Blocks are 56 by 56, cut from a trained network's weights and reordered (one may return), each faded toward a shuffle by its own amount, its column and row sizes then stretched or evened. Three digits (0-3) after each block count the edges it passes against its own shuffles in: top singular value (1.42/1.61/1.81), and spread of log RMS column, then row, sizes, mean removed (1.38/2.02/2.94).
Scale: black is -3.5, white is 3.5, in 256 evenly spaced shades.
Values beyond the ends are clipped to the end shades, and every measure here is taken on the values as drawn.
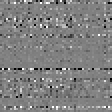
2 2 3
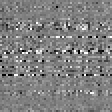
1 0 3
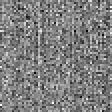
1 0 0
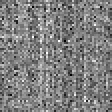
2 1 1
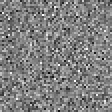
0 0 0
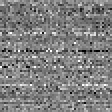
3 0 2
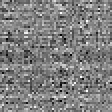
3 2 0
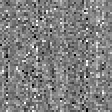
0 2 0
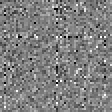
1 2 1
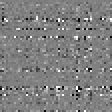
2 2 3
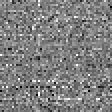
0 0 2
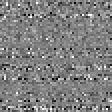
0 0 3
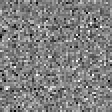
0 0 2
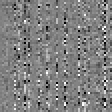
2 3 0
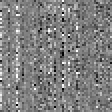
1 3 0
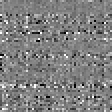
0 1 3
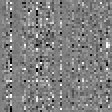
2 3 1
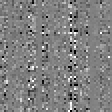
2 3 1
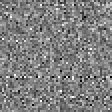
1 0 1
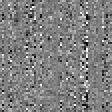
1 3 0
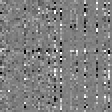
2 3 1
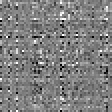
3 3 1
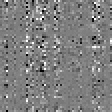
0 3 2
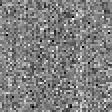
0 1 0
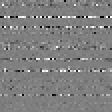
3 0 3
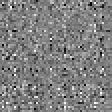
0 2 2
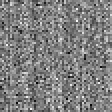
1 0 0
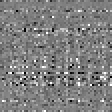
2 1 3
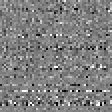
2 1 3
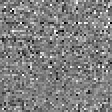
0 1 2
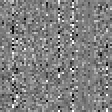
0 3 0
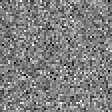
1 0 0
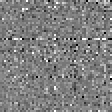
1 1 2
